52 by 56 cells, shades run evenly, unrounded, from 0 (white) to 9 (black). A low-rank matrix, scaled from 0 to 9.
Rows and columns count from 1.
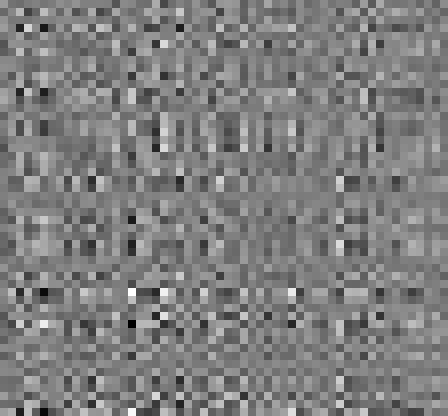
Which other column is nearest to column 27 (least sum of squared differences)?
15
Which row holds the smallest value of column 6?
41
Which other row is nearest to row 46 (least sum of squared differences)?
33
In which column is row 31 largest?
17
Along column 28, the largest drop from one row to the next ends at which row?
23
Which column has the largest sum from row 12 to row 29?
20
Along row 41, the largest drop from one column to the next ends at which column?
18
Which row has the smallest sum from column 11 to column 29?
37
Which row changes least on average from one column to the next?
25
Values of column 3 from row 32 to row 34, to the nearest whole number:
3 5 5
